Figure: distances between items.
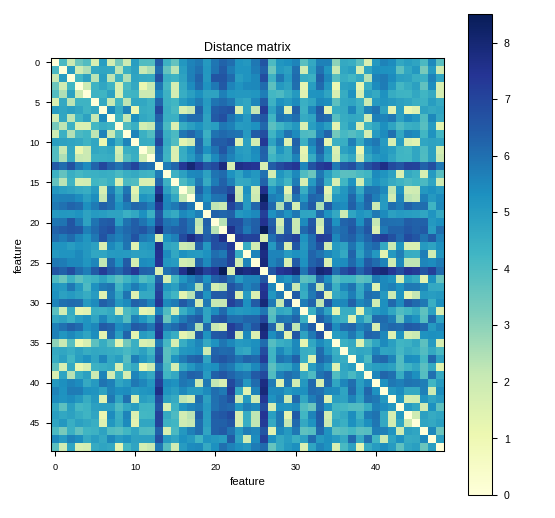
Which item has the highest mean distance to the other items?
26
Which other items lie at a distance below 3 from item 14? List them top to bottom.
27, 43, 46
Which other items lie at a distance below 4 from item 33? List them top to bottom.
18, 20, 21, 28, 30, 40
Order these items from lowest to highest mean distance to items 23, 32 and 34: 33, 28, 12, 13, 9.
12, 9, 28, 33, 13
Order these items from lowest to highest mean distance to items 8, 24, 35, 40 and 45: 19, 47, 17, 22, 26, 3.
3, 47, 17, 19, 22, 26
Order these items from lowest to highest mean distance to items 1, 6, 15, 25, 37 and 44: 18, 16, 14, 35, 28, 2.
16, 35, 14, 2, 28, 18
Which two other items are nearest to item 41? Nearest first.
24, 47
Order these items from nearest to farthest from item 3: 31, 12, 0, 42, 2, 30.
31, 12, 0, 2, 42, 30
